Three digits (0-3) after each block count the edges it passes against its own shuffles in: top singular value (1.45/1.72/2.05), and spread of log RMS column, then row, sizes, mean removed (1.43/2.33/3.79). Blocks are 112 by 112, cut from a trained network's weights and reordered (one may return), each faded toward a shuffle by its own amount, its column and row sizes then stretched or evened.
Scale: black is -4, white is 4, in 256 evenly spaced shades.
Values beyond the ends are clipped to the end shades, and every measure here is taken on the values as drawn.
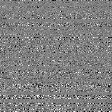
0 1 3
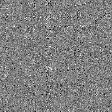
0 2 1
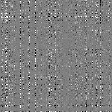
1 3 2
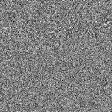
2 0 1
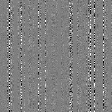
3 3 0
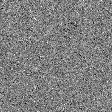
0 0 0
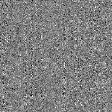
1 2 0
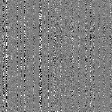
2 3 1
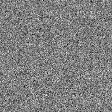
1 0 1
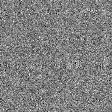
0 0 1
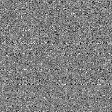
1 0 2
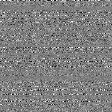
2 0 3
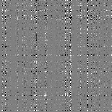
3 3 2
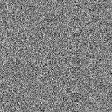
3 1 0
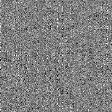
1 2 1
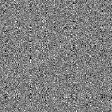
3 2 1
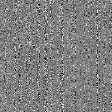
0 3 0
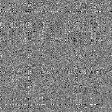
3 2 2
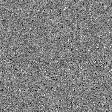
0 0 1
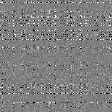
1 2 3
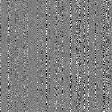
2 3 0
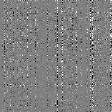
2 3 2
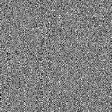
3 2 0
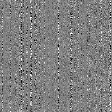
2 3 0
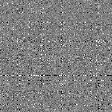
1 2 2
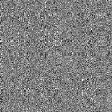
3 2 1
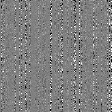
1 3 1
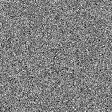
1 0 0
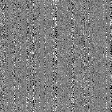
0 3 1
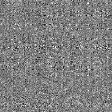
2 1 2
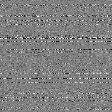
2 0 3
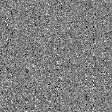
0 2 0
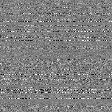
3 0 3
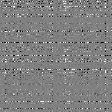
2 2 3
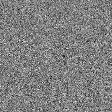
0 0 1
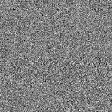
2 0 1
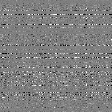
3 1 3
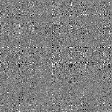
3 2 2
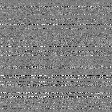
2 0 3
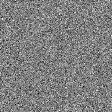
1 1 0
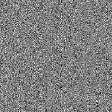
3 2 0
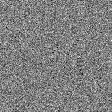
2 0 0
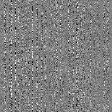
0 3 0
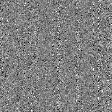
0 2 0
